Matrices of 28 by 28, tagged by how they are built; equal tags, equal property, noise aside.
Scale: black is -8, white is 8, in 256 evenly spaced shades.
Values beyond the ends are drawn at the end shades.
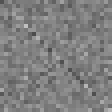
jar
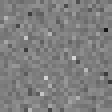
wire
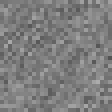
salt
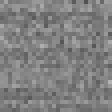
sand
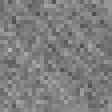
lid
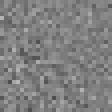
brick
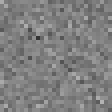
jar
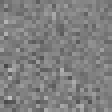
brick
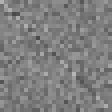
jar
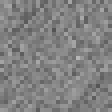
salt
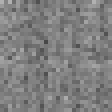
sand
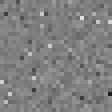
wire
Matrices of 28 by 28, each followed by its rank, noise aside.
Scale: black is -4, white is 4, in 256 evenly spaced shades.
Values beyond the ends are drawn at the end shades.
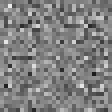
six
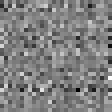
five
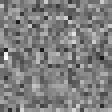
seven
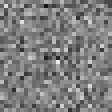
eight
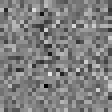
eight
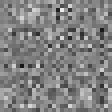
five
